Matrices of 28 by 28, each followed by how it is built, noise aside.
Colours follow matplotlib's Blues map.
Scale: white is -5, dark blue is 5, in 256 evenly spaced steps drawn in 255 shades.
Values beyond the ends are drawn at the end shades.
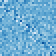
banded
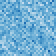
Toeplitz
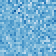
upper triangular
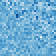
upper triangular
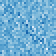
banded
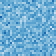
blocks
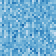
blocks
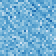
Toeplitz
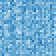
blocks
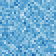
Toeplitz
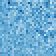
upper triangular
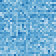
blocks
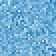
banded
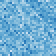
Toeplitz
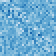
banded
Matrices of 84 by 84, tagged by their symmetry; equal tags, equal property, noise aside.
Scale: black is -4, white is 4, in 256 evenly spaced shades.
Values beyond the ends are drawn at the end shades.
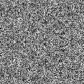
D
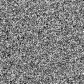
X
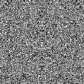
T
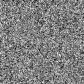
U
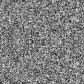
D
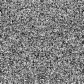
T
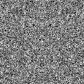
T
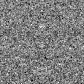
T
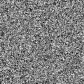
X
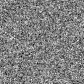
X
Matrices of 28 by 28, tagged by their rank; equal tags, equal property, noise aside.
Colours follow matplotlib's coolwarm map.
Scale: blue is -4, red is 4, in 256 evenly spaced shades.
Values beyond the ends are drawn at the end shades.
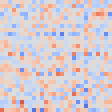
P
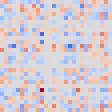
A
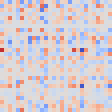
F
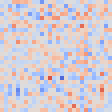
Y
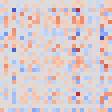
F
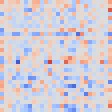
F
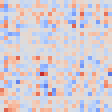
A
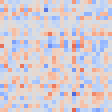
F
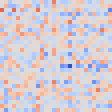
Y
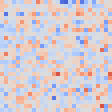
Y
